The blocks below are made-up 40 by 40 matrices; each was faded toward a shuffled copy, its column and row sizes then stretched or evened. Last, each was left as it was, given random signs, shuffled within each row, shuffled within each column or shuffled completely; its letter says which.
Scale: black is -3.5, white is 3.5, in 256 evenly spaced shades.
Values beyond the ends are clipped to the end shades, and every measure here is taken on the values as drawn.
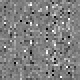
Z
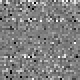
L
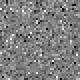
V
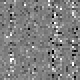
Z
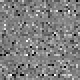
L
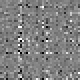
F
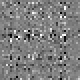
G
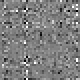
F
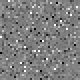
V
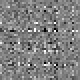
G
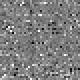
L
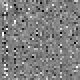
Z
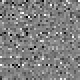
L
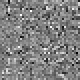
G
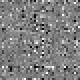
G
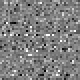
L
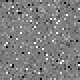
V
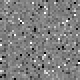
V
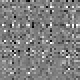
F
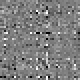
G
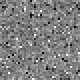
V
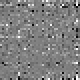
G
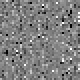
Z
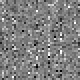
Z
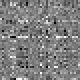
F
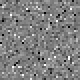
V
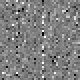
Z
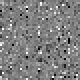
Z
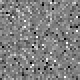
V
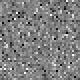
V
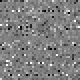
L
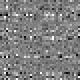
F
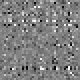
F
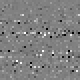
L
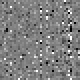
Z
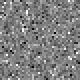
V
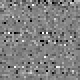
L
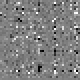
G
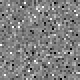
V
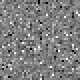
V
